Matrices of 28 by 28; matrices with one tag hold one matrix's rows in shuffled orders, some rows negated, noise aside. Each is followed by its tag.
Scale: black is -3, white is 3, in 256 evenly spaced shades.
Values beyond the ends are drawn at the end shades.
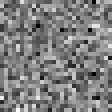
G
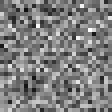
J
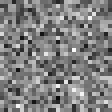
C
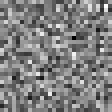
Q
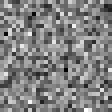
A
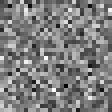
J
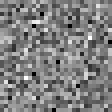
J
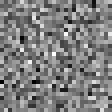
G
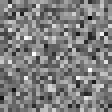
J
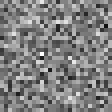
Q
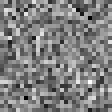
J
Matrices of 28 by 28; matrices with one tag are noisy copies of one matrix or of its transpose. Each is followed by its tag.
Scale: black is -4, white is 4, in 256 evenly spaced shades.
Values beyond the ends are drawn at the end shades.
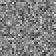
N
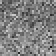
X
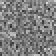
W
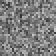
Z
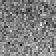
X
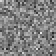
N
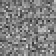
Z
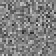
N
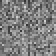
Z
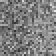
X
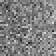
X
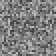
W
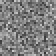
W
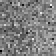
X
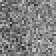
X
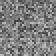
Z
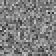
N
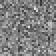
Z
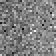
X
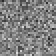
Z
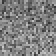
X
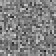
W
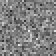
N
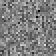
N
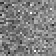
X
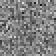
W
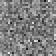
W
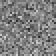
Z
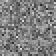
N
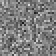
N
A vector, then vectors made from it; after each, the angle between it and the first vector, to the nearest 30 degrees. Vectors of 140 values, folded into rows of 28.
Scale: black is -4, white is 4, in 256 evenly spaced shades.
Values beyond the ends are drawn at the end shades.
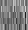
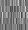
60 degrees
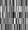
60 degrees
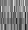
30 degrees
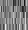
150 degrees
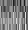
150 degrees
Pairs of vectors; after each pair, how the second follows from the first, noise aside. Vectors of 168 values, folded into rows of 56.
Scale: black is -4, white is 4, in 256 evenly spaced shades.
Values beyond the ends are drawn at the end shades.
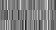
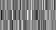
shuffled.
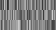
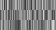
negated.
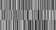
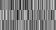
reversed.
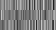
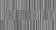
shrunk.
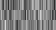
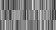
copied.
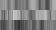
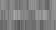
shrunk.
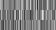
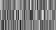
copied.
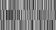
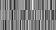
shuffled.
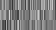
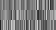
reversed.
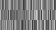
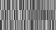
reversed.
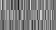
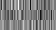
negated.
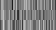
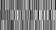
shuffled.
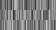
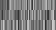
shuffled.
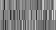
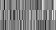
copied.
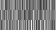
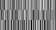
negated.
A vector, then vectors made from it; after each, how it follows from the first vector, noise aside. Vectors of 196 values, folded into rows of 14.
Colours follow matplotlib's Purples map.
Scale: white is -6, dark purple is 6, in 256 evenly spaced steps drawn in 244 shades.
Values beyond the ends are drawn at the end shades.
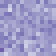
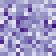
wrapped around, negated, scaled up.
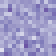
negated.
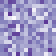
wrapped around, scaled up.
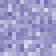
copied.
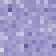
negated, partly zeroed.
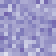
copied.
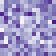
wrapped around, scaled up.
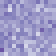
copied.
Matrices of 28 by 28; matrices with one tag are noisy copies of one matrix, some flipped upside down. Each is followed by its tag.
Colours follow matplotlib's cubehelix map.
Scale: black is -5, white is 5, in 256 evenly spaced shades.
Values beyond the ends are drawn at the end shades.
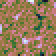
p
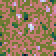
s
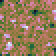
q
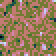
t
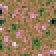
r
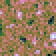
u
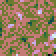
u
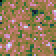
q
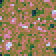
q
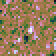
s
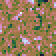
p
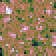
q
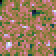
q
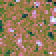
u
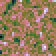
t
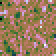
t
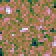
q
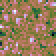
r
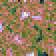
p
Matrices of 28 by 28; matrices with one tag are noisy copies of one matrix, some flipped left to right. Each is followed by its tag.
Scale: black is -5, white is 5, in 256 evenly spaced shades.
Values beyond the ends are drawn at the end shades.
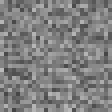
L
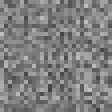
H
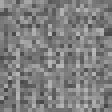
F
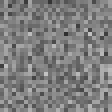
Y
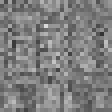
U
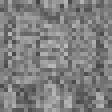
U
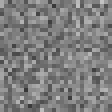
H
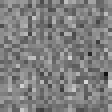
H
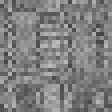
U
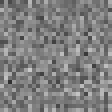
Y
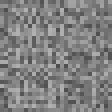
F
